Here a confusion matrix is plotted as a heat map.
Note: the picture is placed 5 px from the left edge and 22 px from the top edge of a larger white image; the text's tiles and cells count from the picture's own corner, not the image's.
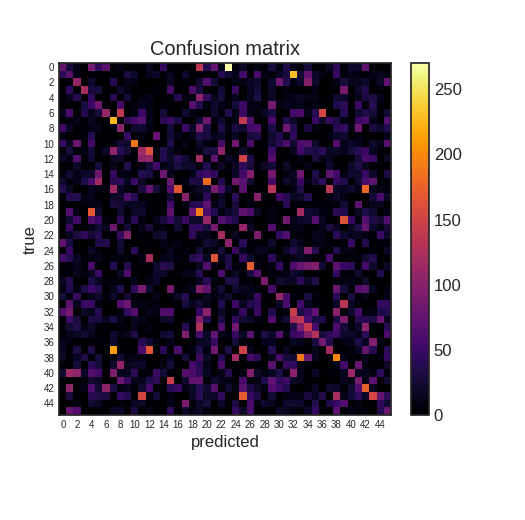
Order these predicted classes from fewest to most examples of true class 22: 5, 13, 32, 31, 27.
32, 13, 5, 31, 27
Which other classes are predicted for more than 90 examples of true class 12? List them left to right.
11, 19, 25
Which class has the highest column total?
19
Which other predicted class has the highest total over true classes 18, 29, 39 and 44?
41
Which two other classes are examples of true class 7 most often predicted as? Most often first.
25, 20
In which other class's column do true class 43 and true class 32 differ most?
11
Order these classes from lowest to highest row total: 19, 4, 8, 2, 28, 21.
28, 4, 2, 21, 8, 19
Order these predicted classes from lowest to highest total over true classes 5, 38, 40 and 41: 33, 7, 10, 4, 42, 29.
42, 10, 7, 4, 29, 33
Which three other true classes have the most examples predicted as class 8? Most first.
6, 39, 41
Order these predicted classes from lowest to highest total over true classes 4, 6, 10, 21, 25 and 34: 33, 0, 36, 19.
0, 36, 33, 19
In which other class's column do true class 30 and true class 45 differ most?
1
